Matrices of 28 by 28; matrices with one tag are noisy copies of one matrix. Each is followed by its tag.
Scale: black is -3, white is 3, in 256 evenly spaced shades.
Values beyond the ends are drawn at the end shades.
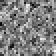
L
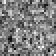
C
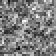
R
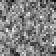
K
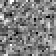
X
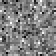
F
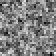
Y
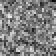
K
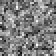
F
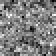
K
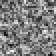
Y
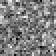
X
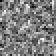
L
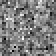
F
